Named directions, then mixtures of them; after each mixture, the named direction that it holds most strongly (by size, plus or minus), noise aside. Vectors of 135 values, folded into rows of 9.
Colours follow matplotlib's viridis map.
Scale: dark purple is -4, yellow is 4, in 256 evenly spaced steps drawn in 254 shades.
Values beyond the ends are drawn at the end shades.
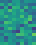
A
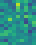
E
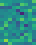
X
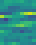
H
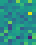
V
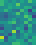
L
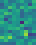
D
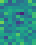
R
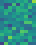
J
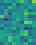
J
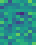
R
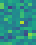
D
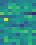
H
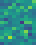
D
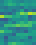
H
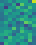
J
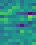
H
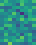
X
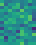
A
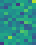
J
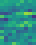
H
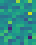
V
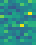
H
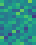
L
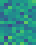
J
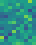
L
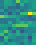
H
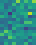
J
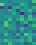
X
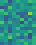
V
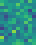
L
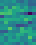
H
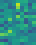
E
